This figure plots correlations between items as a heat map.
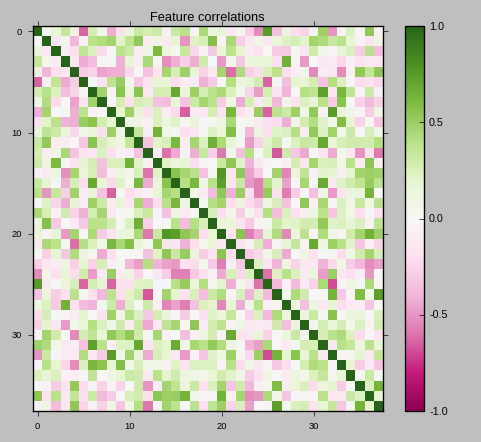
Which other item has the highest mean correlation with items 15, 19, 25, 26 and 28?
11
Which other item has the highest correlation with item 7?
33
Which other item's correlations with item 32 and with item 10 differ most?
0
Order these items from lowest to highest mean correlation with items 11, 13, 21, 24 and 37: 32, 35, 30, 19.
35, 19, 30, 32
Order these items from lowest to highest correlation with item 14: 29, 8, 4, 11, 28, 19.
8, 19, 28, 11, 29, 4
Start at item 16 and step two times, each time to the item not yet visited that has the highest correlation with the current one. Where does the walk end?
20
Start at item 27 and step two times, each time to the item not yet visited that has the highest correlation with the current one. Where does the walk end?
12
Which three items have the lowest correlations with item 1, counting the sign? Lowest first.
16, 4, 22
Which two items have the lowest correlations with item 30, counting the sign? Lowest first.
4, 16
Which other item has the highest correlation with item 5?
9
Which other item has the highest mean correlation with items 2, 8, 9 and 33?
21
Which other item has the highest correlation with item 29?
17
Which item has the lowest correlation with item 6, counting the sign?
24
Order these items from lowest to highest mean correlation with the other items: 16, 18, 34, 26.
16, 18, 26, 34
